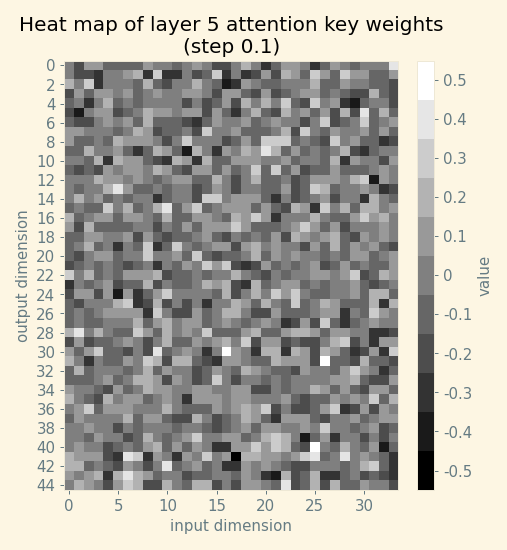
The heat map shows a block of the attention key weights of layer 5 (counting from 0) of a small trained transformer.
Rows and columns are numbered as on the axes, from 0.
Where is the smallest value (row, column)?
41, 17
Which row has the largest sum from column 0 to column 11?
28
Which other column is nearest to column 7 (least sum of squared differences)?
0
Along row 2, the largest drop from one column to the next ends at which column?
3
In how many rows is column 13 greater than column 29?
25
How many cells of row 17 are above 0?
13
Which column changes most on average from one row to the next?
9
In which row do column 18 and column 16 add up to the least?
1
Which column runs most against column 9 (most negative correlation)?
14
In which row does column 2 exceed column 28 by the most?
36
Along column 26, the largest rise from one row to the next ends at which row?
38
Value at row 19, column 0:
-0.1
